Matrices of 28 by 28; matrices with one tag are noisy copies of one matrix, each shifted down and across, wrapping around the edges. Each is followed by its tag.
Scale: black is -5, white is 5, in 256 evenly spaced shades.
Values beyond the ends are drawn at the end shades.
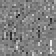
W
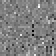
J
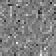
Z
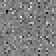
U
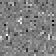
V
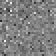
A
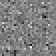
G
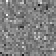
G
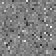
A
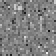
Z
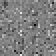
G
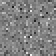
A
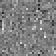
J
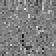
J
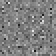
U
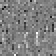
W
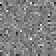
U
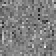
J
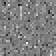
Z
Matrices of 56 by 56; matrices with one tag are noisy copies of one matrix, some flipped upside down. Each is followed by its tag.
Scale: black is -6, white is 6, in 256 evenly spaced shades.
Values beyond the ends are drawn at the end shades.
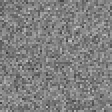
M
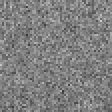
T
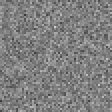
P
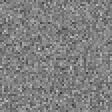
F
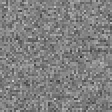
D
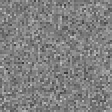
F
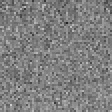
T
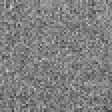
T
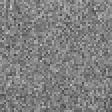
T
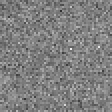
M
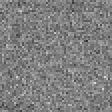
M
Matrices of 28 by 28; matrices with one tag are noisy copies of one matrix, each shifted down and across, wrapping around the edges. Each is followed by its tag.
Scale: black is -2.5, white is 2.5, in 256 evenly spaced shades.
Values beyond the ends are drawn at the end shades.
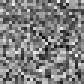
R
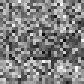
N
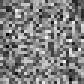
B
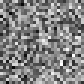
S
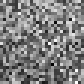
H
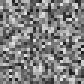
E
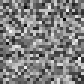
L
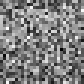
H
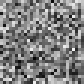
H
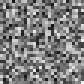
E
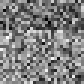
N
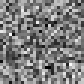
H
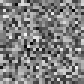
L
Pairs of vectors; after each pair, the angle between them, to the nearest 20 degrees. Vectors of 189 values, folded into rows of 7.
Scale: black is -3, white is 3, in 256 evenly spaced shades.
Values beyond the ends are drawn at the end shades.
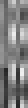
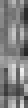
40 degrees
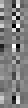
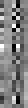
160 degrees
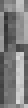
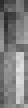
40 degrees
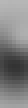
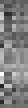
120 degrees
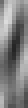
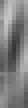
20 degrees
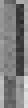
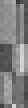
120 degrees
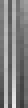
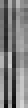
160 degrees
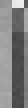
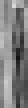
40 degrees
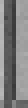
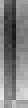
40 degrees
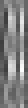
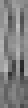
140 degrees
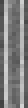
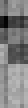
100 degrees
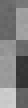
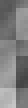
20 degrees
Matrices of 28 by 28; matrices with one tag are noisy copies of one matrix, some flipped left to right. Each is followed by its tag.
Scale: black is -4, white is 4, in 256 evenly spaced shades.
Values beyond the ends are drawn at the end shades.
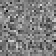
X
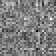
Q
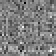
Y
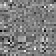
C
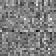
Q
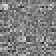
C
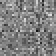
Q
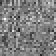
Q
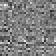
C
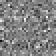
X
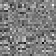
C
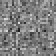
Q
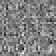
Y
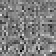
Y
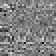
C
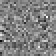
X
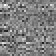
C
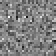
X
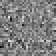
X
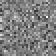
X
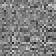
C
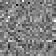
X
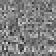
Y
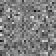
X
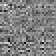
C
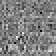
Y
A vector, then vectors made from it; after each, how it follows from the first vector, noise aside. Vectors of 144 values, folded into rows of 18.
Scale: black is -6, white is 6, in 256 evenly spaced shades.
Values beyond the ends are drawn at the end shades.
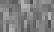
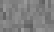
reversed, negated, shrunk.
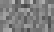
sign-scrambled.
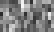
scaled up.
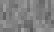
reversed, negated, shrunk.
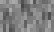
negated.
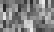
reversed, scaled up.
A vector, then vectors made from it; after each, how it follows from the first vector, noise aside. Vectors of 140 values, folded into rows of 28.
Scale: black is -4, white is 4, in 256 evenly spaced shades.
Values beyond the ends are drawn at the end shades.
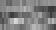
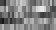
reversed.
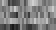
wrapped around.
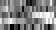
wrapped around, negated, scaled up.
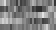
reversed, negated.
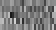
sign-scrambled.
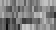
wrapped around.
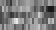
copied.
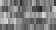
reversed, negated.
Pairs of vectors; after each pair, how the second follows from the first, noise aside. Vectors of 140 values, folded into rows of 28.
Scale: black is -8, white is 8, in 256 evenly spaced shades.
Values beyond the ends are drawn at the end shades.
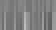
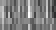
wrapped around, scaled up.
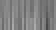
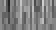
reversed, scaled up.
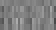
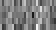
wrapped around, negated, scaled up.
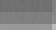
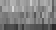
negated, scaled up.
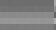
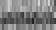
negated, scaled up.
